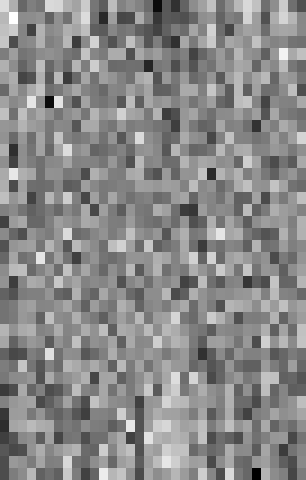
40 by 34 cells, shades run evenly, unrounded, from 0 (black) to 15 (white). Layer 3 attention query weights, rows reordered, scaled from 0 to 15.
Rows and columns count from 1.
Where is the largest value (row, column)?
2, 2
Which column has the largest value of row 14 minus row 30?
23
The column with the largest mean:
26
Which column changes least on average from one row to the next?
12
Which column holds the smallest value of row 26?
25
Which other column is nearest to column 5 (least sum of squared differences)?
27
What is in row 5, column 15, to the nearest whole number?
5
